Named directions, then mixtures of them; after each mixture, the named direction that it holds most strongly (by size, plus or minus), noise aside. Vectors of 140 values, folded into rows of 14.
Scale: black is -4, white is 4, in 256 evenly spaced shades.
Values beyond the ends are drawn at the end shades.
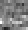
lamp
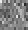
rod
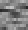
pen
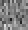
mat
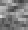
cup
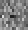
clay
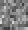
lamp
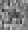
mat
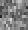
cup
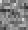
pen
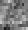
lamp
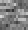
cup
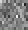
rod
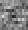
pen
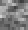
cup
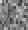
rod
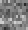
lamp
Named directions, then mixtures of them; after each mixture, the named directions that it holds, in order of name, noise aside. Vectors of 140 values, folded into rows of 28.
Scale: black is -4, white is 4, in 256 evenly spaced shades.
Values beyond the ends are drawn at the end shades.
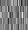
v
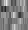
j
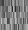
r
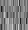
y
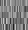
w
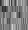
j, r.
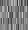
v.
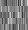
j, v.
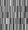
w, y.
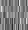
y.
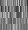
j, v, y.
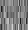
y.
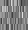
j, r, v.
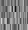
r.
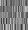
w.
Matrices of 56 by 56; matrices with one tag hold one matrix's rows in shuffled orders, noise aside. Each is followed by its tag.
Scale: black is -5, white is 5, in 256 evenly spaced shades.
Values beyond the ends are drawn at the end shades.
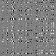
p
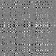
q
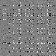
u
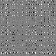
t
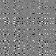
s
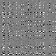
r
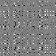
s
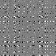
s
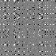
s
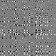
q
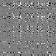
u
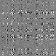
p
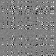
p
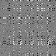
u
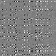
q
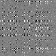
q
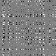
r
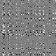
r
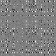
t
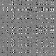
p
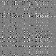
q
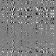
p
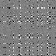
u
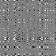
s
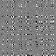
p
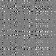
q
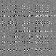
q
